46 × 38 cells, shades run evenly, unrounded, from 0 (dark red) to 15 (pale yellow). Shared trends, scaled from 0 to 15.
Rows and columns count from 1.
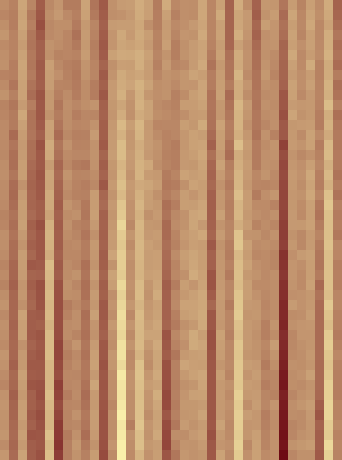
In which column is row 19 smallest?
32
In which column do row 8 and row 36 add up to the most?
14
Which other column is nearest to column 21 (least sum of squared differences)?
28
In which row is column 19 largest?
1
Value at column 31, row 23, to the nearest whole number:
8
